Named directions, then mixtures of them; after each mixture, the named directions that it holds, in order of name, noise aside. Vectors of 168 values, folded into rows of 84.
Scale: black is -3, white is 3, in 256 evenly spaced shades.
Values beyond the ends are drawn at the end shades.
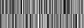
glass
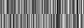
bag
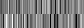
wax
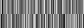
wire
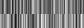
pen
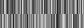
bag, glass.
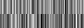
pen.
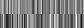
pen, wax.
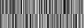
glass.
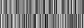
bag, wire.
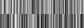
pen.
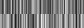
pen.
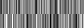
wax, wire.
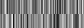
bag, wax.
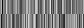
wire.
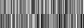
pen, wire.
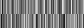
wire.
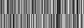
bag.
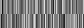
wire.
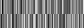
glass, wire.
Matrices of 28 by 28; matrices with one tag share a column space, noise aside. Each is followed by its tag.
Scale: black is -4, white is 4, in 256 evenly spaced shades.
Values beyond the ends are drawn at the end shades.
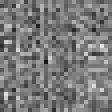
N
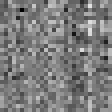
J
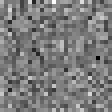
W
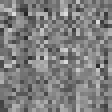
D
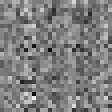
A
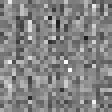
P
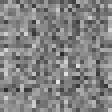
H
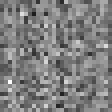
A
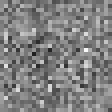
H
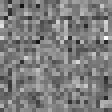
P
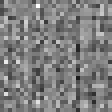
P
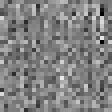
P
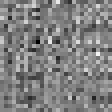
J
